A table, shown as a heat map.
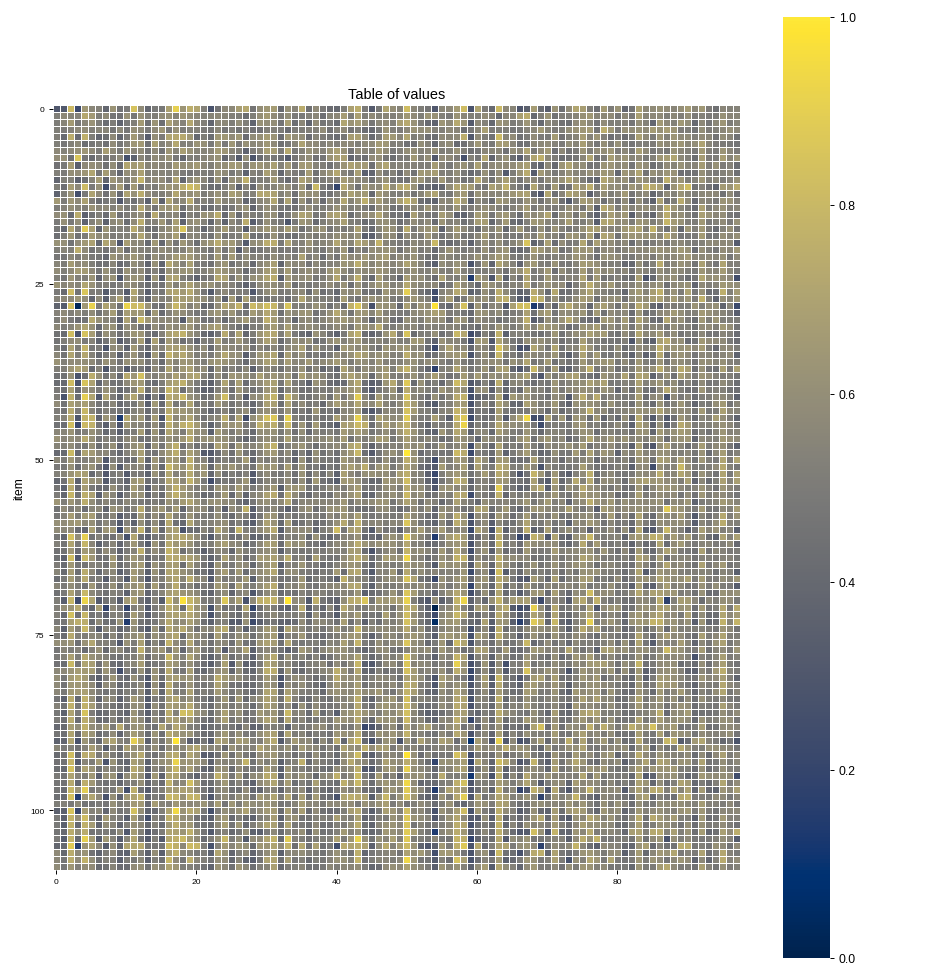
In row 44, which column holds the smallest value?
9
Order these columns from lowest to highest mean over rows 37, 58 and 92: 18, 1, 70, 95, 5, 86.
70, 1, 18, 5, 86, 95
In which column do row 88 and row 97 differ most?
54
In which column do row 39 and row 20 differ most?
3
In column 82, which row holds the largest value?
88
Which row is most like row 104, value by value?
41
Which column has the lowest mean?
59
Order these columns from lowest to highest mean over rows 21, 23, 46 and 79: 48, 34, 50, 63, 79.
34, 48, 79, 63, 50
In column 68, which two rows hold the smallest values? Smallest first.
28, 44
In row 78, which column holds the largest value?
50
